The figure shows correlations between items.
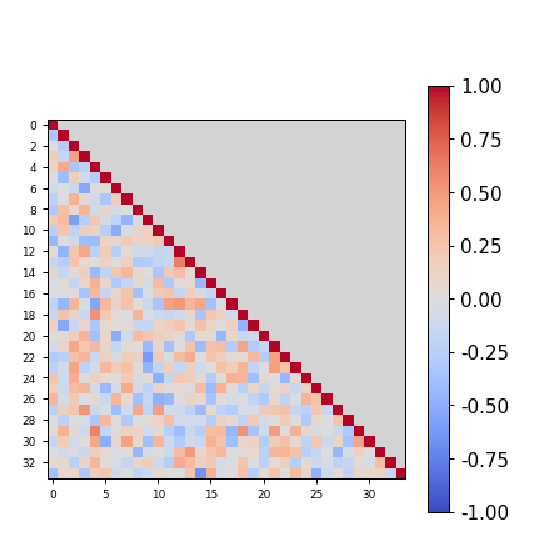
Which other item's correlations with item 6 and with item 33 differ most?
14
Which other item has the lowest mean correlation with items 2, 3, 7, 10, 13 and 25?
9
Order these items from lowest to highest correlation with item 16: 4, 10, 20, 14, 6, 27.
20, 27, 14, 6, 10, 4
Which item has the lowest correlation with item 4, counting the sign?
17
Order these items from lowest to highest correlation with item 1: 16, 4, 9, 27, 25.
25, 16, 27, 9, 4
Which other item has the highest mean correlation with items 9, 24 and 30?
4
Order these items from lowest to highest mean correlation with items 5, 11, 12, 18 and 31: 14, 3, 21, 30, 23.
30, 3, 14, 21, 23
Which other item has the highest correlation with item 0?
26
